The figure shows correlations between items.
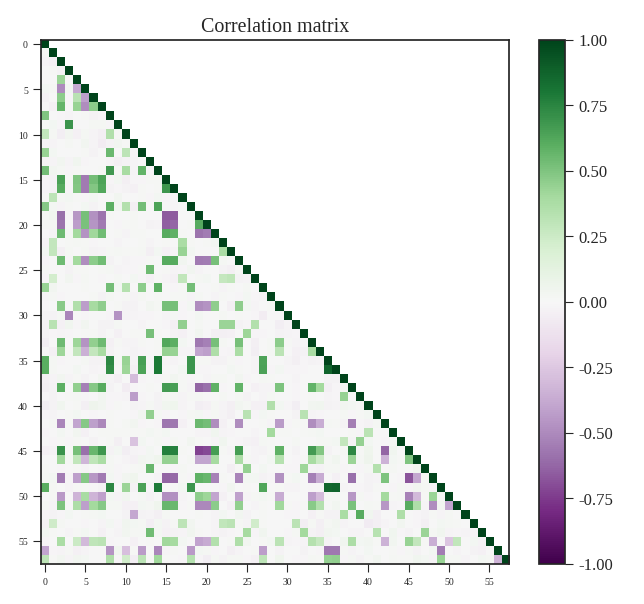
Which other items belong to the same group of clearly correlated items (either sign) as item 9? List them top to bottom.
3, 30
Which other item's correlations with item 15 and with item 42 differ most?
45
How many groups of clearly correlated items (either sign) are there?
7
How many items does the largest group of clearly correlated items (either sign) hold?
22
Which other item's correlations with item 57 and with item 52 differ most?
39
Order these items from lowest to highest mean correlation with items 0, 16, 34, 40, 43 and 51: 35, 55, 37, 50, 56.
50, 56, 37, 35, 55
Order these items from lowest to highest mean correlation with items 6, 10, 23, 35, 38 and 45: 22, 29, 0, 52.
52, 22, 0, 29
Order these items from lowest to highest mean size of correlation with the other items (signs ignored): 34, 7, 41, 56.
41, 56, 34, 7
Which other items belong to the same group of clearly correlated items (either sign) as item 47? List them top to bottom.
13, 25, 32, 41, 54
